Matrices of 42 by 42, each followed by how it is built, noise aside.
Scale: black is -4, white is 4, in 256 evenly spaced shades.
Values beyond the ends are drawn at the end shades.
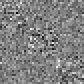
block diagonal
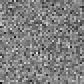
noise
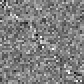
banded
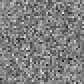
noise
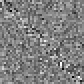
banded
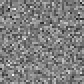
noise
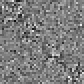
block diagonal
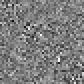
block diagonal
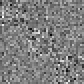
block diagonal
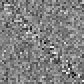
banded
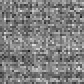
blocks
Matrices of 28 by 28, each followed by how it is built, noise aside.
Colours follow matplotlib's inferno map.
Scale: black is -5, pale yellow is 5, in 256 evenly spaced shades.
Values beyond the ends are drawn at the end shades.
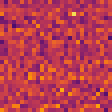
repeating columns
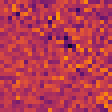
upper triangular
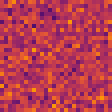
noise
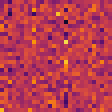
uneven columns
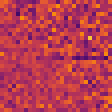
upper triangular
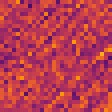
Hankel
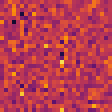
uneven columns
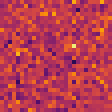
uneven columns
